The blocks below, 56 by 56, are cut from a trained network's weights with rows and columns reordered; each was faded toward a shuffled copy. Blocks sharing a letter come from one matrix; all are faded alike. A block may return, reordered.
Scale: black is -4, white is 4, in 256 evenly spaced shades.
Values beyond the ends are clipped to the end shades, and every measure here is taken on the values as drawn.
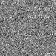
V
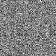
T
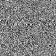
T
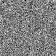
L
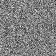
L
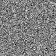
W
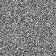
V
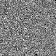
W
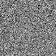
W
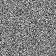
L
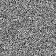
L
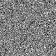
W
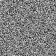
L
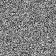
L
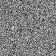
L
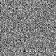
T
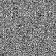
T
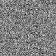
T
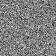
L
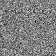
V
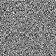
V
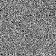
V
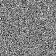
L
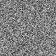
L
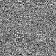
T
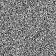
L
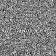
V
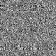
T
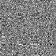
T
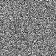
V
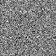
V
